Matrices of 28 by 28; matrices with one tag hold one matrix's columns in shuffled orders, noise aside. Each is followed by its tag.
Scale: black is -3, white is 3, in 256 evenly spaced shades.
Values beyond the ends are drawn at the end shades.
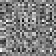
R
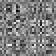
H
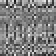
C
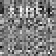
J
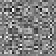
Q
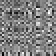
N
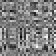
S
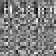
J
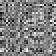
R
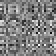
H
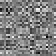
Q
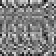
C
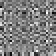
N
